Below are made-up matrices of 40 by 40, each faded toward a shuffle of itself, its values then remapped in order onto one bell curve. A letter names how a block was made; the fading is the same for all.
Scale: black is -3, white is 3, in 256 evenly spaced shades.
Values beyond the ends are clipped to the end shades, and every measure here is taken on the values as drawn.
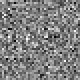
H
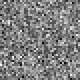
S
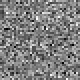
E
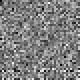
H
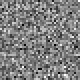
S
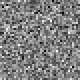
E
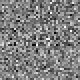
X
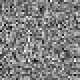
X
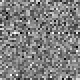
E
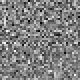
H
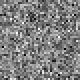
E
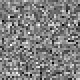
E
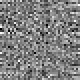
H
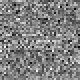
E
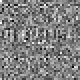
H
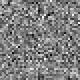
X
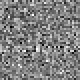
E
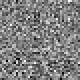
H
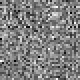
H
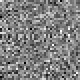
H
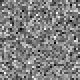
S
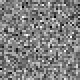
S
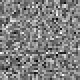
X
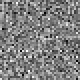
E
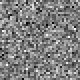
S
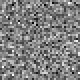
X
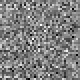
H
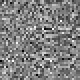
H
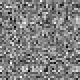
X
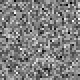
S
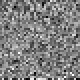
H
